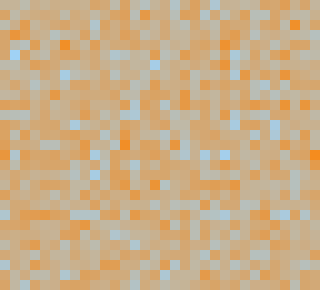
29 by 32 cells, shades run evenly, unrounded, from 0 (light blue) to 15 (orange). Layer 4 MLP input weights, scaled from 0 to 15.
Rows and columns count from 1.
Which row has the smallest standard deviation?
20
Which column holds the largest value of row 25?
4
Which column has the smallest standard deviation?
5
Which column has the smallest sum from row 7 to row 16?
24
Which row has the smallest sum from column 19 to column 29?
16
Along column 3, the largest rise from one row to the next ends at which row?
6
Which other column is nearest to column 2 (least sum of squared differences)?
11
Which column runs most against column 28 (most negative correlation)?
14
